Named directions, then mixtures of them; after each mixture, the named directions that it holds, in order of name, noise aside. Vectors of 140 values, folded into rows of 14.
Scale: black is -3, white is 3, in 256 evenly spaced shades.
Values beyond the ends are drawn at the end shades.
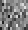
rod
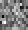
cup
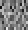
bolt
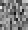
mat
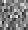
rod.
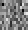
bolt, mat, rod.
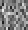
bolt, rod.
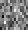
bolt, cup, rod.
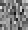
mat.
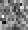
cup.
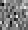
mat, rod.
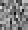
mat.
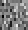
cup, mat, rod.
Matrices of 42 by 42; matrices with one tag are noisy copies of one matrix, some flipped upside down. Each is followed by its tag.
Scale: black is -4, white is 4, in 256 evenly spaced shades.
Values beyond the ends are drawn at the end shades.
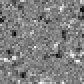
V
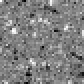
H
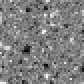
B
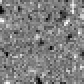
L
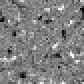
V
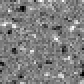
V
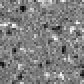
V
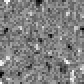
L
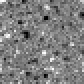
B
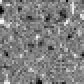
L
